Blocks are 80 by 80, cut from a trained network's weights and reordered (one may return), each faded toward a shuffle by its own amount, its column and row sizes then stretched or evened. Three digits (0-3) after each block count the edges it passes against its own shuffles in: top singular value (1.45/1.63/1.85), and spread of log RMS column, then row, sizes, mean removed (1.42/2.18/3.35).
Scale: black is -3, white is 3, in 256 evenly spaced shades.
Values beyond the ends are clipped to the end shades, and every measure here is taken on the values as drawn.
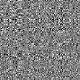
3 2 2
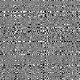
3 2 3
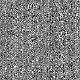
0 2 1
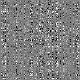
1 3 2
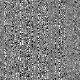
0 3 0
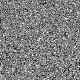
0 0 0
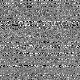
0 0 3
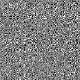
3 2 2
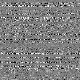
1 0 3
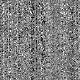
2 2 1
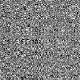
3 1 2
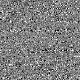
1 0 2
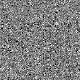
1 1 1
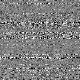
0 0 3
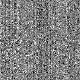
2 1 1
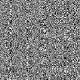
3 2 0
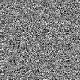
2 0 1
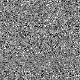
0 0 2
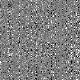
0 3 1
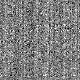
2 0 2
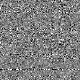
1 1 2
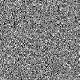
2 1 0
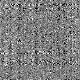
1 1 2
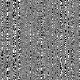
3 3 0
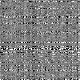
3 0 3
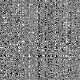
2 2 2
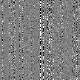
3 3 0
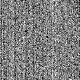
2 1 0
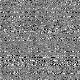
0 0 3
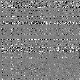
1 2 3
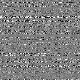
1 0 3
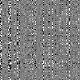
3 3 2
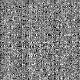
2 0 2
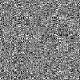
3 1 2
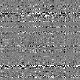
3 2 3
